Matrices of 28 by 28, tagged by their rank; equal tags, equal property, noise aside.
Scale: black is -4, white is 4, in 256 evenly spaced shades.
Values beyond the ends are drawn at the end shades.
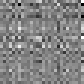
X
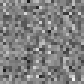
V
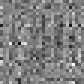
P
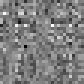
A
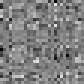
A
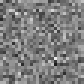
V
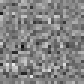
V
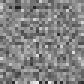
P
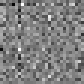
A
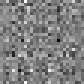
A
